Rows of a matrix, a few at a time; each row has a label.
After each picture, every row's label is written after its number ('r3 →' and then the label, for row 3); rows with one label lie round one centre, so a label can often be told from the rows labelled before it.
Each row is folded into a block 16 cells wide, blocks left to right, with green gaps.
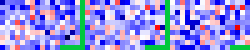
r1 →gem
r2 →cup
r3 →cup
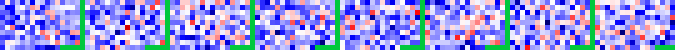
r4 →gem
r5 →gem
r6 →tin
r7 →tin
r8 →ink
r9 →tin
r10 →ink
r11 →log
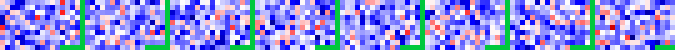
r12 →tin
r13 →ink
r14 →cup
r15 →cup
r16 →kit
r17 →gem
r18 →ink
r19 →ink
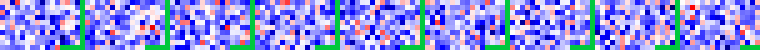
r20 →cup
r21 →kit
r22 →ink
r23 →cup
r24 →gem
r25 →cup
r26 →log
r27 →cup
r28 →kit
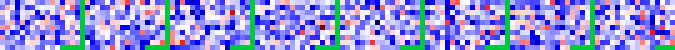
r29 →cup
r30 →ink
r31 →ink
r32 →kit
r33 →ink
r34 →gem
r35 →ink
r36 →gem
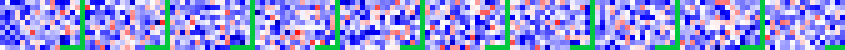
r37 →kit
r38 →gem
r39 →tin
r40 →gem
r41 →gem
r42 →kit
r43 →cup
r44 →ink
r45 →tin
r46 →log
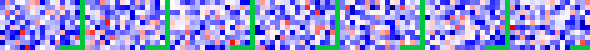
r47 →cup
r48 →tin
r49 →gem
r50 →kit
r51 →log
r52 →tin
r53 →tin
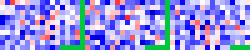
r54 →tin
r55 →cup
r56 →kit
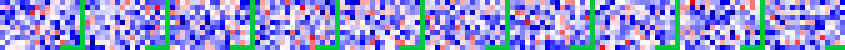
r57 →gem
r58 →ink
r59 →kit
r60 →cup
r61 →gem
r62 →log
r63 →tin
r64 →gem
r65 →log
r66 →cup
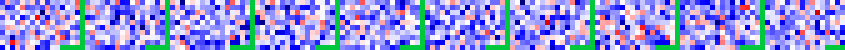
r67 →tin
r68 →tin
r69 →tin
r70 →tin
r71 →kit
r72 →kit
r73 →tin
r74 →gem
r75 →ink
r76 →cup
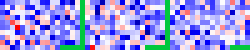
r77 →ink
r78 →gem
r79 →tin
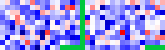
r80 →kit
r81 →cup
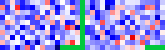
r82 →ink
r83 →gem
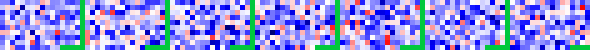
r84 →gem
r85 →tin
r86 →tin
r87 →kit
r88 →log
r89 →log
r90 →kit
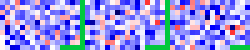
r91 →ink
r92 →tin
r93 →kit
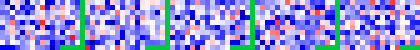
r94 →ink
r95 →log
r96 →kit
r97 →kit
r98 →cup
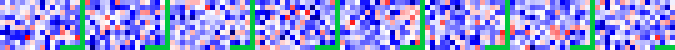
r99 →cup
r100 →tin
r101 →gem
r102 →gem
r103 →ink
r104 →ink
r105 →gem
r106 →tin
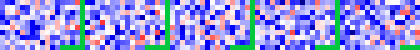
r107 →gem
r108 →gem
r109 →tin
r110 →cup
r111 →ink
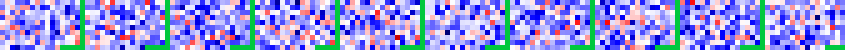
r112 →cup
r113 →tin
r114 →tin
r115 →cup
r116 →ink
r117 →tin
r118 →kit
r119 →ink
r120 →cup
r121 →cup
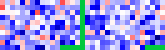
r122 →tin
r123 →tin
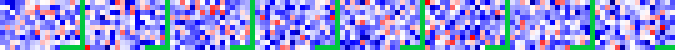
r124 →gem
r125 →cup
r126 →log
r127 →tin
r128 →log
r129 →log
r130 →cup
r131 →kit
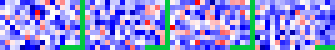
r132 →tin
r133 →log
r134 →tin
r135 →kit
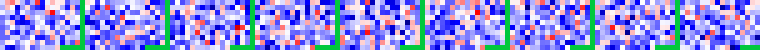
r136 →cup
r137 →tin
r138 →kit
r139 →ink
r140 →ink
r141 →cup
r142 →cup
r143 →cup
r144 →kit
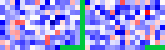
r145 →gem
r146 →tin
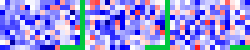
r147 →kit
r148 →log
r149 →cup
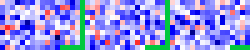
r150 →gem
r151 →log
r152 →kit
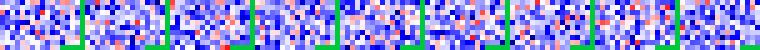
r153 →cup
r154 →ink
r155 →kit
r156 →gem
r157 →ink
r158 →tin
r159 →log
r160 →ink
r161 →log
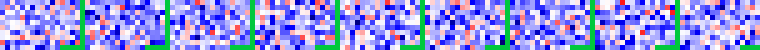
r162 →ink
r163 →gem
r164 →log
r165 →cup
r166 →cup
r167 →log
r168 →tin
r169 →log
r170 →kit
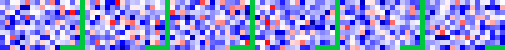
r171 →log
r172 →tin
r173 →cup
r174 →ink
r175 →log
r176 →tin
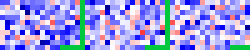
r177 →tin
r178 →gem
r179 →cup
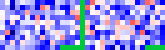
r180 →tin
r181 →tin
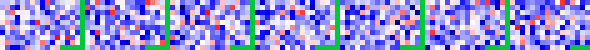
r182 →cup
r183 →gem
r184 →cup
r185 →gem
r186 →tin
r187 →tin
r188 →tin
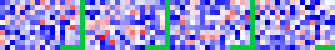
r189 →ink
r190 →gem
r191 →tin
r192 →log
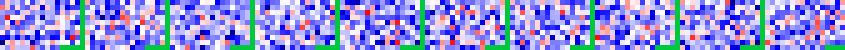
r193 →log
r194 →ink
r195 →gem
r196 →tin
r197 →gem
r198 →gem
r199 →kit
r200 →gem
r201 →log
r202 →tin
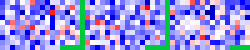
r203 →cup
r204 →ink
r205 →kit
